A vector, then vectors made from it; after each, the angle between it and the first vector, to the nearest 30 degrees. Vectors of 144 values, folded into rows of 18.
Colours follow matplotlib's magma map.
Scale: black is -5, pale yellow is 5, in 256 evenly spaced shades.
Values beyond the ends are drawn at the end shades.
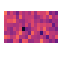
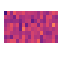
120 degrees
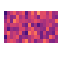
90 degrees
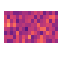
60 degrees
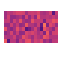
90 degrees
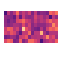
150 degrees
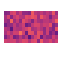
90 degrees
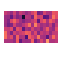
90 degrees
